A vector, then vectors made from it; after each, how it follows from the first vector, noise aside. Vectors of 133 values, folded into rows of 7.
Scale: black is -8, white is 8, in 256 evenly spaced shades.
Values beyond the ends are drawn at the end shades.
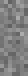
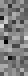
wrapped around, negated, scaled up.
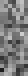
scaled up.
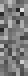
wrapped around, negated, scaled up.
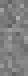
partly zeroed.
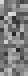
wrapped around, negated, scaled up.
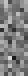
wrapped around, negated, scaled up.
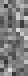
scaled up.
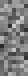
wrapped around, negated, scaled up.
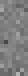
reversed, negated, partly zeroed.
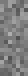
reversed, negated.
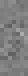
partly zeroed.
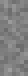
wrapped around, shrunk.
